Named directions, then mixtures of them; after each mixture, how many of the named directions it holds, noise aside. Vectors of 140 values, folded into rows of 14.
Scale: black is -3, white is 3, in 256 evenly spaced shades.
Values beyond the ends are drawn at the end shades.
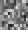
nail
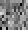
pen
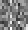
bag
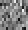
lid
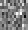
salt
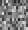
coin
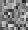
one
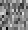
two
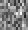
two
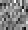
one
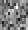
three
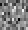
two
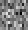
two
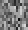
two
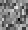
two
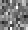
two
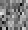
one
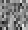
three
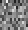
one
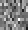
four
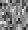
three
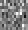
one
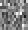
one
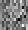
three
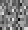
three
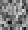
four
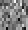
one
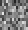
one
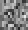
one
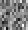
four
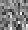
three
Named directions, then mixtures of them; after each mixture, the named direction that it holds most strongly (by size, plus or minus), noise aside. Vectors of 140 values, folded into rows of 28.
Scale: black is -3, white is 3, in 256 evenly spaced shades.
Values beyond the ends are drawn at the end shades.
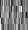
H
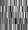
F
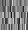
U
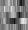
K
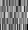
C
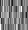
H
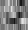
K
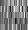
F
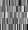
C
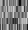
C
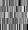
C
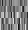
U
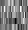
F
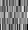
C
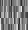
H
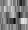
K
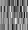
F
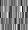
H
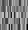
U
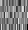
C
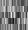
U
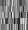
U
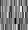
F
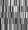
F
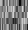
C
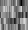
K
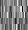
F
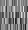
U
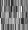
H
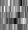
K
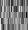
H
